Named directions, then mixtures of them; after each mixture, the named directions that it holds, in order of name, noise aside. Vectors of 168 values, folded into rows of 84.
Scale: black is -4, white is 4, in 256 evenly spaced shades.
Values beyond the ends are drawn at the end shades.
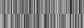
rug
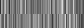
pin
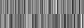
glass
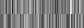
rug.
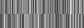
rug.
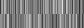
glass, pin.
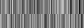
pin, rug.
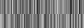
rug.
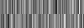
glass, rug.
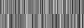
glass, pin.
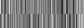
pin.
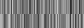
rug.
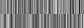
glass, rug.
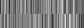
pin.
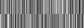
glass, pin, rug.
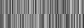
rug.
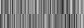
pin, rug.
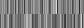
glass.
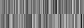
glass.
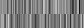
glass, rug.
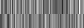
glass, pin, rug.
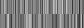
glass, pin.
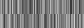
rug.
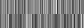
glass.
